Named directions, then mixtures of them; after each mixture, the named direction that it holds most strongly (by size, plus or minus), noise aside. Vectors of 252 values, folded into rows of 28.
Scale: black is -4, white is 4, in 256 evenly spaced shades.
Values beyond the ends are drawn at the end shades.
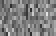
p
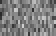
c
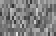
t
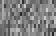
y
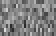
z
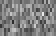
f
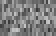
f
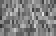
f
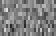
z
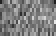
c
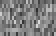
t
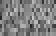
f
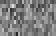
t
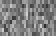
p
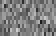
y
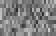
f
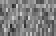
z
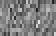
t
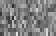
t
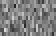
z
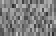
t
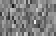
t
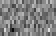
z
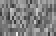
t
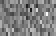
p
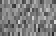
y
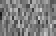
c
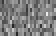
p
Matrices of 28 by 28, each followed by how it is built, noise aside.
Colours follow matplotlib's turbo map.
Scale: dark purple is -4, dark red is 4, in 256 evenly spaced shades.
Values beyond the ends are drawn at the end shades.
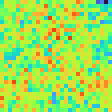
smooth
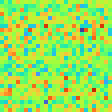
repeating columns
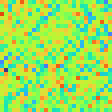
Hankel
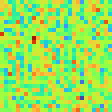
blocks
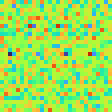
repeating columns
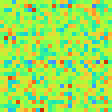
low rank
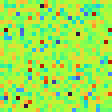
sparse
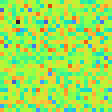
repeating columns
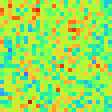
smooth
